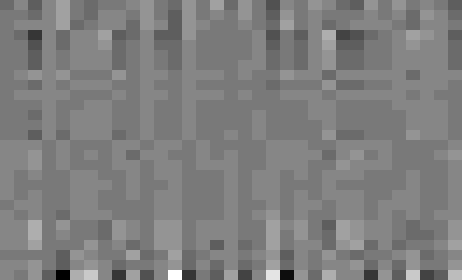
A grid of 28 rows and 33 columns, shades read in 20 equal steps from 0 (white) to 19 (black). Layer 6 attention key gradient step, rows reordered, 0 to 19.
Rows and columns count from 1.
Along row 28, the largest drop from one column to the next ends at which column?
6
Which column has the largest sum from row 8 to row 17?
10
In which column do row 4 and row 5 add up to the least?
24
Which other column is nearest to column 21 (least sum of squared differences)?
5
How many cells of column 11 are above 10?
2
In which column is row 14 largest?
3
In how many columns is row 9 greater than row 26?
12
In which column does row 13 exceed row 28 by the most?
13
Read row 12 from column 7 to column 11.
9 9 10 10 9
